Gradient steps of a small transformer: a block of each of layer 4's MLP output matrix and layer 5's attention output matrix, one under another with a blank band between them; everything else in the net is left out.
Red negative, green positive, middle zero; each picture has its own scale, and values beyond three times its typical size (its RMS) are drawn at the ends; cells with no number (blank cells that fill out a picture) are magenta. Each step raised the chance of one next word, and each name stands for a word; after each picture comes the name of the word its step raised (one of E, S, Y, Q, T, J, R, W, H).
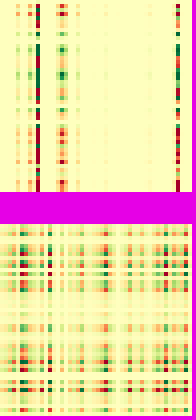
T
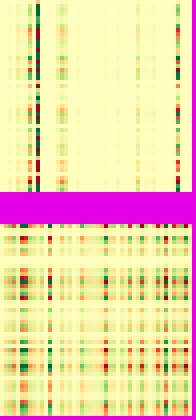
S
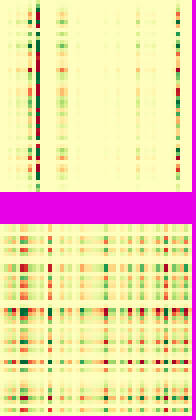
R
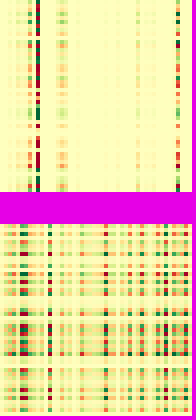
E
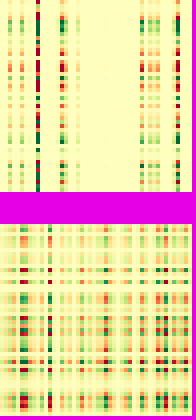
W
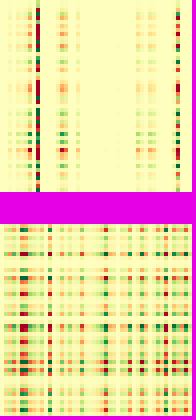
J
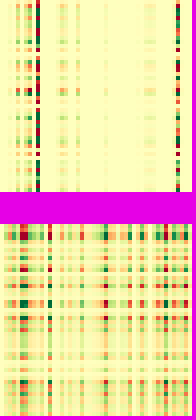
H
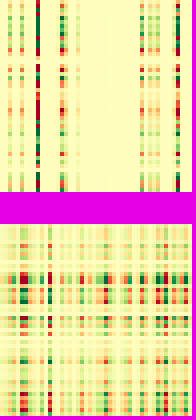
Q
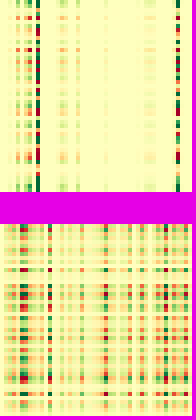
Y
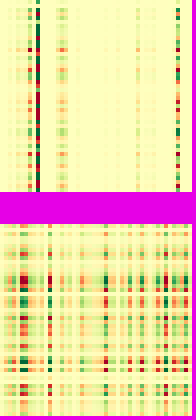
Q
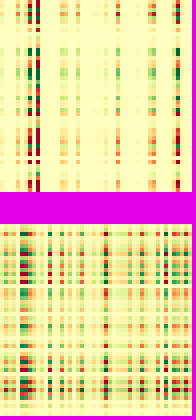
T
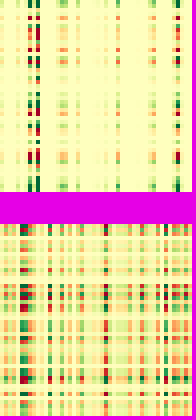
Y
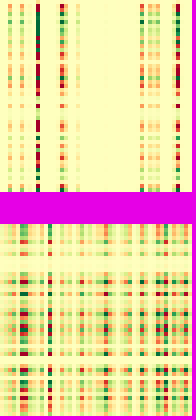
E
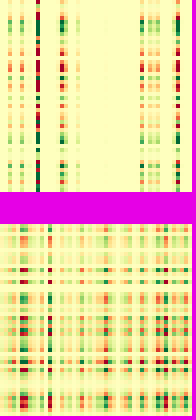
W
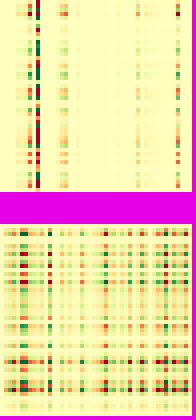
T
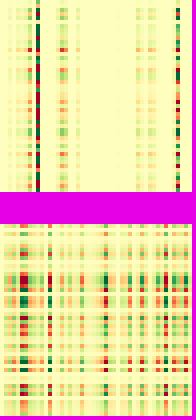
Q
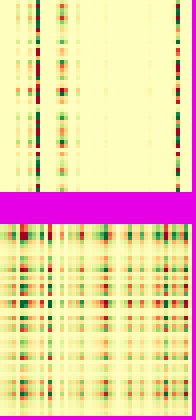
H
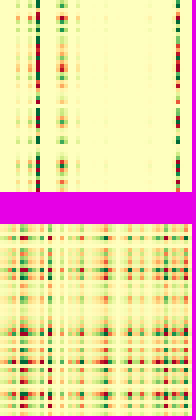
W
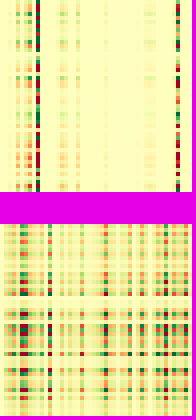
E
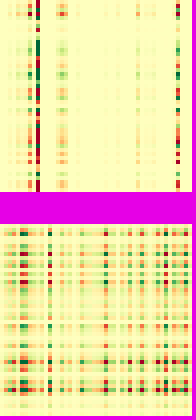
T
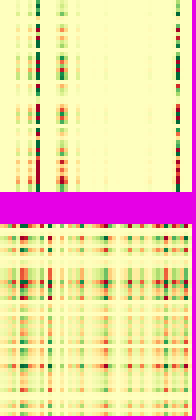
S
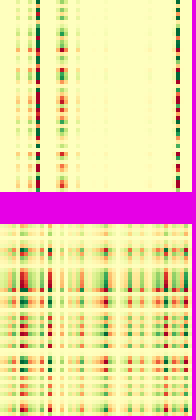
Q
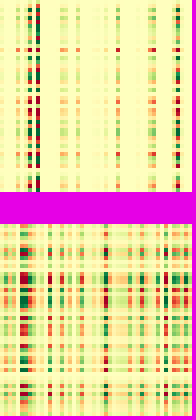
Q
